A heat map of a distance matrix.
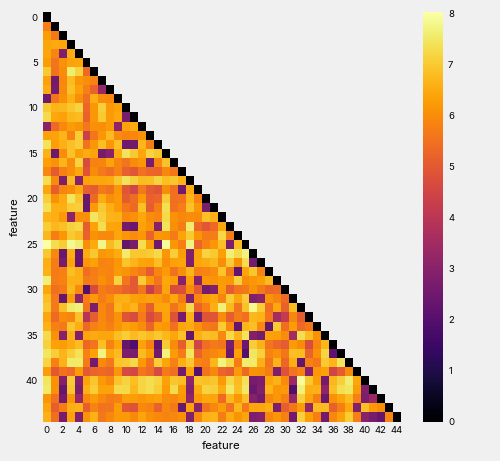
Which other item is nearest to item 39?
19
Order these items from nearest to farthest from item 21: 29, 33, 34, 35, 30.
30, 33, 34, 29, 35
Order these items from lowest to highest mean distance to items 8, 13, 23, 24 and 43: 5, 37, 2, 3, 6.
5, 37, 6, 2, 3
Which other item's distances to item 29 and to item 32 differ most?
38
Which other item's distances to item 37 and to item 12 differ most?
25
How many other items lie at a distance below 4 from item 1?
3
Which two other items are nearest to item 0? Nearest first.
9, 12
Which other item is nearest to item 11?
36
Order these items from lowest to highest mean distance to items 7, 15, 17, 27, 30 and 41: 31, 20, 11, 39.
31, 39, 20, 11
